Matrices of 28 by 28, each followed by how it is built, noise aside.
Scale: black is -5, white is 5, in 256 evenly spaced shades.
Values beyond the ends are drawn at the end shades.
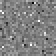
sparse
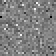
sparse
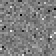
sparse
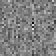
low rank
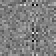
low rank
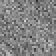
Toeplitz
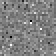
sparse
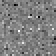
sparse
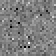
sparse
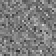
Toeplitz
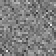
Toeplitz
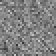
Toeplitz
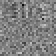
low rank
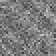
Toeplitz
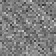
Toeplitz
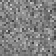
repeating rows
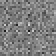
low rank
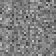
repeating rows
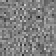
low rank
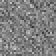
Toeplitz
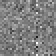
uneven columns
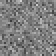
Toeplitz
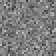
repeating rows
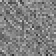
Toeplitz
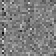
uneven columns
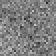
Toeplitz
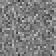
repeating rows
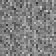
repeating rows
